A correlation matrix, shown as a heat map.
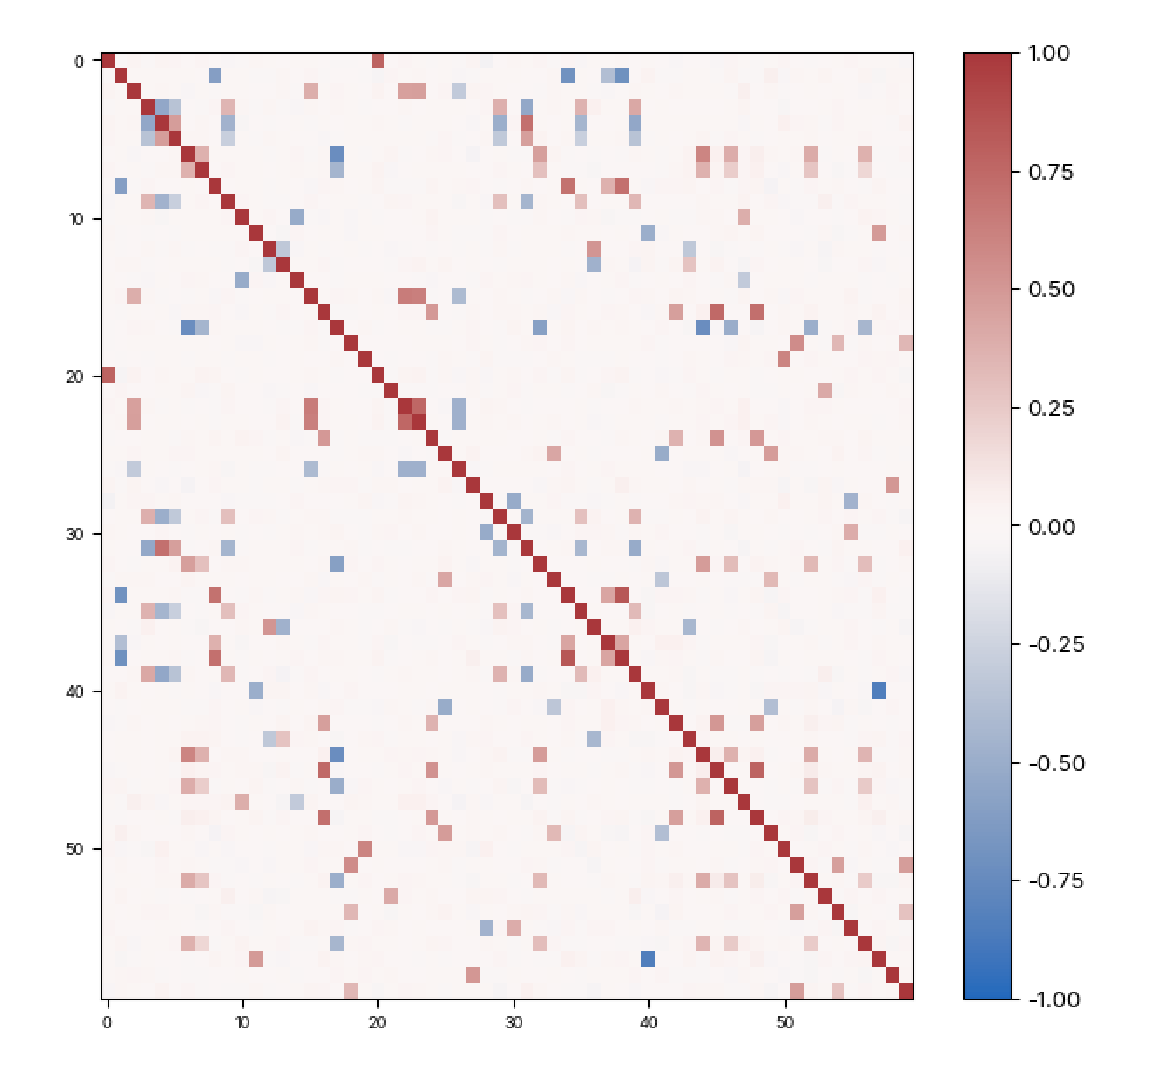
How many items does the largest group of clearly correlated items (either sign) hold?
8
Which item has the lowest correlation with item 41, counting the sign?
25
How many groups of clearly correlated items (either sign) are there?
15
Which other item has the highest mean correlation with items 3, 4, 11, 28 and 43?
57
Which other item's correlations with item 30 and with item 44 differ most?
17
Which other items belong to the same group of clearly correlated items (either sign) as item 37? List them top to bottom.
1, 8, 34, 38
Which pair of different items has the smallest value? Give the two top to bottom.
40, 57
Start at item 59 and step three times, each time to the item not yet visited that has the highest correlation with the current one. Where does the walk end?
54
